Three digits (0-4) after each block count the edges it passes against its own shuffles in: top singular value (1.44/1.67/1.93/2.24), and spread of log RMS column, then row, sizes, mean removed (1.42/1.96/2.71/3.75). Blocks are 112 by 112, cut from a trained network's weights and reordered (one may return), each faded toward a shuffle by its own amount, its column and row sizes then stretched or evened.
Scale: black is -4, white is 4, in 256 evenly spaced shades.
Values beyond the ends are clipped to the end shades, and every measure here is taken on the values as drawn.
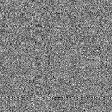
4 0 1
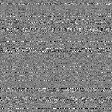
3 0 4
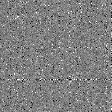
2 2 1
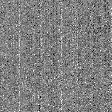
2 2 0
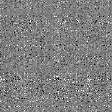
0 2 3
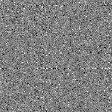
1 2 1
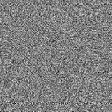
3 0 2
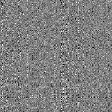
4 3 0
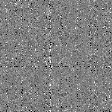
1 3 1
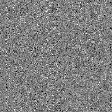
1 2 0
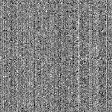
4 2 1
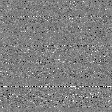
3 0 3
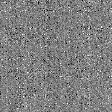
0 1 2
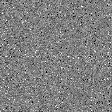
1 1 0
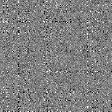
3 3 2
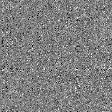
1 2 1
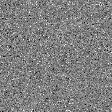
0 0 1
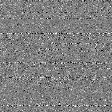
2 0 3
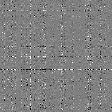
4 3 2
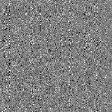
3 3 0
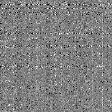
1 2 3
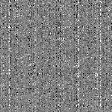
3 3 2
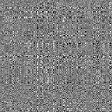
4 3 3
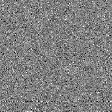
3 1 0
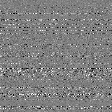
1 0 4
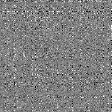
1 3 3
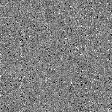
0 2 0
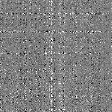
2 3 3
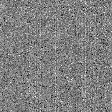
1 1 0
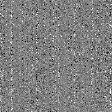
0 3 1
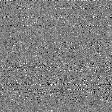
0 0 3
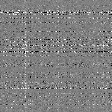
2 1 4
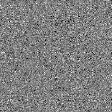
0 2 2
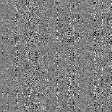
2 4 2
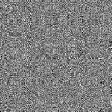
4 2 0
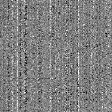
4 3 1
